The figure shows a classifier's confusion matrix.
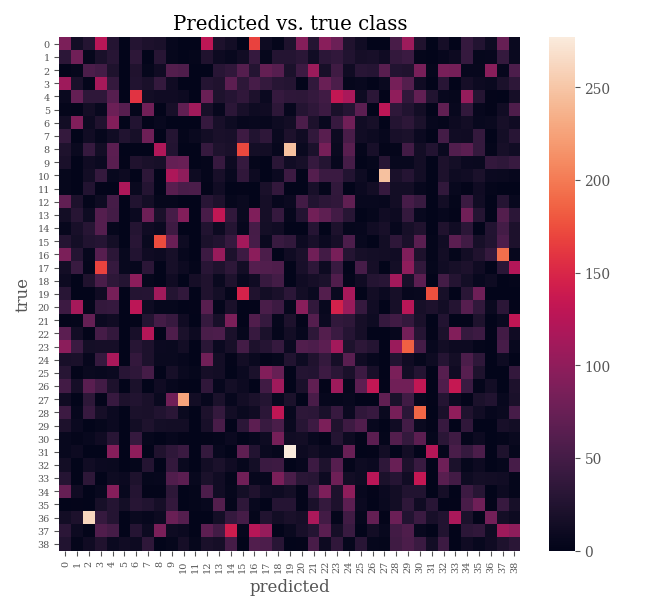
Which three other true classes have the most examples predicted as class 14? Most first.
37, 21, 3
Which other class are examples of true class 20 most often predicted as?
23
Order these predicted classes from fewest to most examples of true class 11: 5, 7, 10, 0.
0, 7, 10, 5
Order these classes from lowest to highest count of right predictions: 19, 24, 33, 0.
19, 33, 24, 0
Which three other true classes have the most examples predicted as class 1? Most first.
20, 6, 4
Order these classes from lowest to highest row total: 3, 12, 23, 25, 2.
12, 25, 3, 23, 2
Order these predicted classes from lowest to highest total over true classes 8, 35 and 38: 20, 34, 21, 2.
20, 2, 21, 34
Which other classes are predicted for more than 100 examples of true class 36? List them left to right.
2, 21, 33
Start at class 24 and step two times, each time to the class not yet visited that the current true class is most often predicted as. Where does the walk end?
6
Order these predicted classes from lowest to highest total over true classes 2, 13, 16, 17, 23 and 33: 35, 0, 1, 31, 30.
31, 35, 1, 0, 30
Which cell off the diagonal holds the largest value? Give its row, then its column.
31, 19
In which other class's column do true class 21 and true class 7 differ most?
38
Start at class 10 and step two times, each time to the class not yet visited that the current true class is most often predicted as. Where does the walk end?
9
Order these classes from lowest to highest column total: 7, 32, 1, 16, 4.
1, 7, 32, 16, 4
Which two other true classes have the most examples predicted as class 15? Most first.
8, 19
